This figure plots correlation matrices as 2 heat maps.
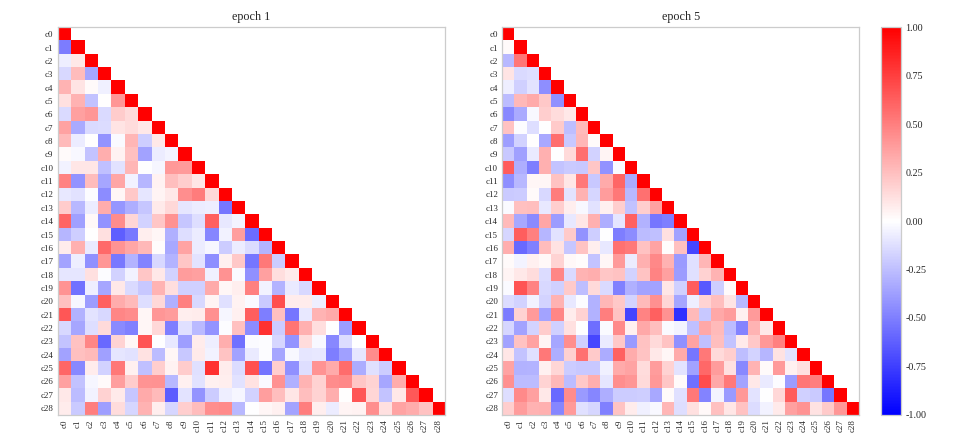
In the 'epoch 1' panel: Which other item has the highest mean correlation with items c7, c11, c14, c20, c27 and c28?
c25
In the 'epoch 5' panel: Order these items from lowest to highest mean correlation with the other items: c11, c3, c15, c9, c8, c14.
c14, c15, c8, c3, c11, c9
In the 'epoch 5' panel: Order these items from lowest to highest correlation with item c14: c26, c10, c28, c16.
c28, c26, c16, c10
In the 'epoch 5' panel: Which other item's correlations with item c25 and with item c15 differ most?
c16
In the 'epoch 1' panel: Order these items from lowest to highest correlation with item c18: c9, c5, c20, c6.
c5, c20, c6, c9
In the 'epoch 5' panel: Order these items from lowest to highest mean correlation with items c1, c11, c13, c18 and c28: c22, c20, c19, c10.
c10, c22, c20, c19
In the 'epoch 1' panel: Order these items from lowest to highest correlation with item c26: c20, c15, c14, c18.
c15, c14, c18, c20
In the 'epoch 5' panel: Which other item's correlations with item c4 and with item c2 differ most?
c27
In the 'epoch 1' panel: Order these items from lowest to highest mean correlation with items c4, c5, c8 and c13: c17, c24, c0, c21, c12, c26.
c17, c24, c12, c26, c0, c21
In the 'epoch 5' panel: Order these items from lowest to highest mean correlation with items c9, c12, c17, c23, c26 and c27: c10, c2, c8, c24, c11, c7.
c7, c10, c8, c2, c24, c11
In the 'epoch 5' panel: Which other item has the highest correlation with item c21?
c12
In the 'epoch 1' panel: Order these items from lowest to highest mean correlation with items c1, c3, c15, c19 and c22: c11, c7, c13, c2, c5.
c11, c5, c2, c7, c13
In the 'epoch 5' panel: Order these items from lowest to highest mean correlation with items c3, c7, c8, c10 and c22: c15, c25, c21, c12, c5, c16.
c15, c21, c5, c12, c25, c16
